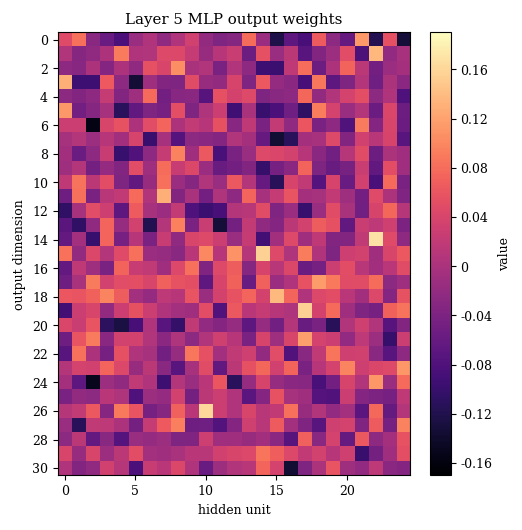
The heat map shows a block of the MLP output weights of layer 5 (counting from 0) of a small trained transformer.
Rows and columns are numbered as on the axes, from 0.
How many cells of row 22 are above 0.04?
6
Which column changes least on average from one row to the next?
23
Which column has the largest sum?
8
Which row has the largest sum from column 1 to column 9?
17
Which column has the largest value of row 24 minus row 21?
22
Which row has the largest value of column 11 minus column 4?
5
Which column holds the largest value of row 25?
15
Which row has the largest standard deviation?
0
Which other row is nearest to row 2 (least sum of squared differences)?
9
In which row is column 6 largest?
4
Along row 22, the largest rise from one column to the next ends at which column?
1
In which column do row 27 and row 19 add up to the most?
24
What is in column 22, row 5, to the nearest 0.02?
-0.06
